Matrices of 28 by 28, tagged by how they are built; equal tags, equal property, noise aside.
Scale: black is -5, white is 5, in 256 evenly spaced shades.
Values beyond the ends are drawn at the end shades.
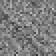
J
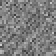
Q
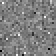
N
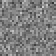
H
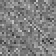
J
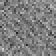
J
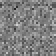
H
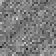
Q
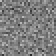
H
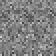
H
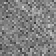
J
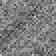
Q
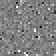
N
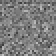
H
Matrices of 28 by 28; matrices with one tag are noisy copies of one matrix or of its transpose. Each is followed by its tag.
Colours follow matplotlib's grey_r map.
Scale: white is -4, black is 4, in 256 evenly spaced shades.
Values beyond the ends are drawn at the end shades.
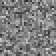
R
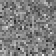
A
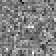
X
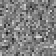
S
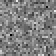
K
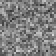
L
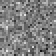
A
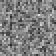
X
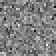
S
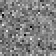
K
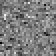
R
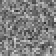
X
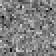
L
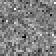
L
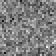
L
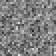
X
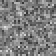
A
